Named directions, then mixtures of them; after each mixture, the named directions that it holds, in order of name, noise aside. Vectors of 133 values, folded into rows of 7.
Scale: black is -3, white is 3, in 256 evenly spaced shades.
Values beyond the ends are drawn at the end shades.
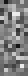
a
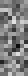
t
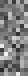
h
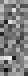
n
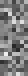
h, t.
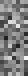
a, n, t.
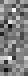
n.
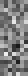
a, h, t.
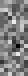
t.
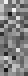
h, n.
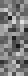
t.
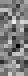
t.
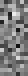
a, h.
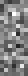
a.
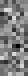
a, h, t.
